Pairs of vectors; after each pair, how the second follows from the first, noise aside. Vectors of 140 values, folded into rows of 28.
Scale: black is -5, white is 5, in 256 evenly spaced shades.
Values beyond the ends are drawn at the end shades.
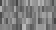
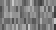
reversed.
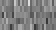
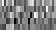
wrapped around, negated, scaled up.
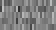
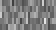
wrapped around, negated.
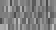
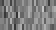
wrapped around, negated.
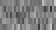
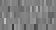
wrapped around, partly zeroed.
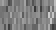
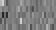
reversed, negated, partly zeroed.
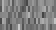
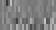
wrapped around, negated, partly zeroed.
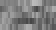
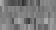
wrapped around, partly zeroed.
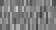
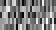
wrapped around, negated, scaled up.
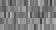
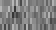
reversed.
